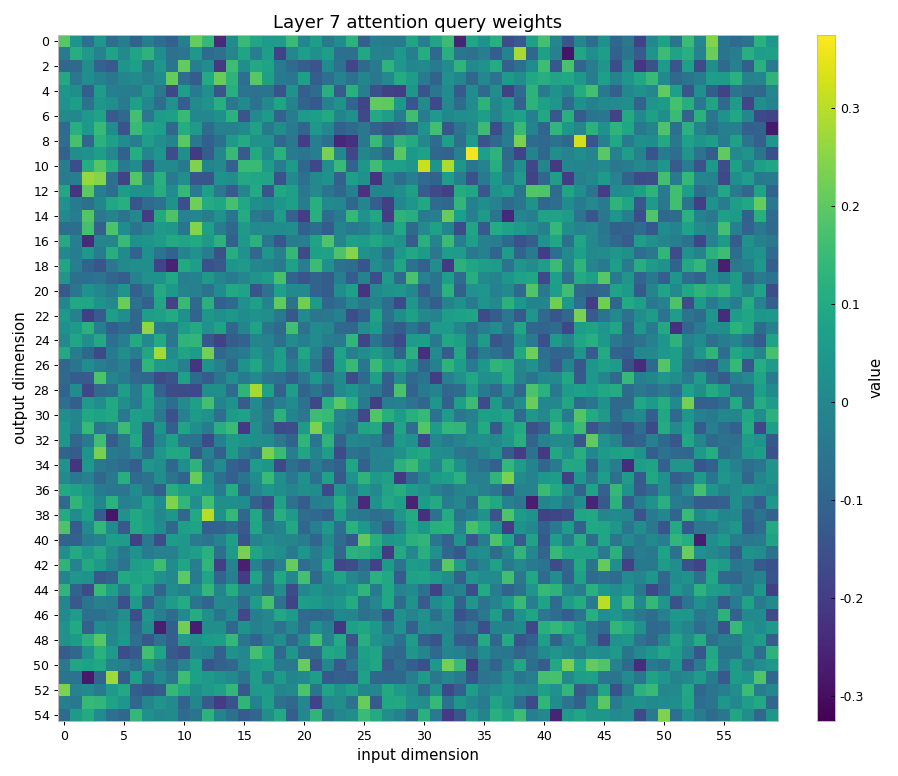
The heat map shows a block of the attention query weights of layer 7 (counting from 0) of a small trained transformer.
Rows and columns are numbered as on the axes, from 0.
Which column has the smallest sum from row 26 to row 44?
15
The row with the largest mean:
30
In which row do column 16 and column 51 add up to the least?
17
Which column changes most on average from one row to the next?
24
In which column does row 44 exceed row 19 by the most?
40
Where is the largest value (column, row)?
34, 9
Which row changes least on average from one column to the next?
36
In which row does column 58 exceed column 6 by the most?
13
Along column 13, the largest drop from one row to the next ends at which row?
4
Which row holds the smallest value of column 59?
7
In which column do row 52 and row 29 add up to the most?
52
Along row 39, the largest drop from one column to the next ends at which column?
1
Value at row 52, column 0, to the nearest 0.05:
0.25
